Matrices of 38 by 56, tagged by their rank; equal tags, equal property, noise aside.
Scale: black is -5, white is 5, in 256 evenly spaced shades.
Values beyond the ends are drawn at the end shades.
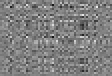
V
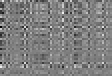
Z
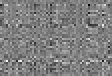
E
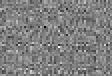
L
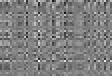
Z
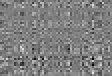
V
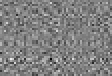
L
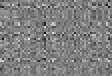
V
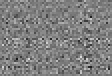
L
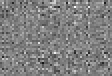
E
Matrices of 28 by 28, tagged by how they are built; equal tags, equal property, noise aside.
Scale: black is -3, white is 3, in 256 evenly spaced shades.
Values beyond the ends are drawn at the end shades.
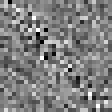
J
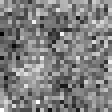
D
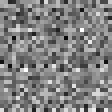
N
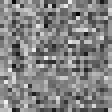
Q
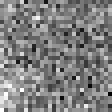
D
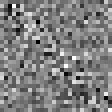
J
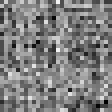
Q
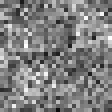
D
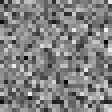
N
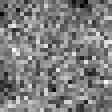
D
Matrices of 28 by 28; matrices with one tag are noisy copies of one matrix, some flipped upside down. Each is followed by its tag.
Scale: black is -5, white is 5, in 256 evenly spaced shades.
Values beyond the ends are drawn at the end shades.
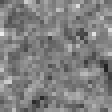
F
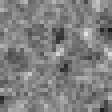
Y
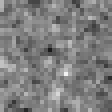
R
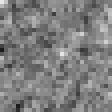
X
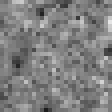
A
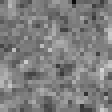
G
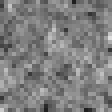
G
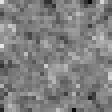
G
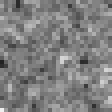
X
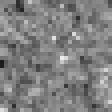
X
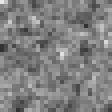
X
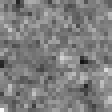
X
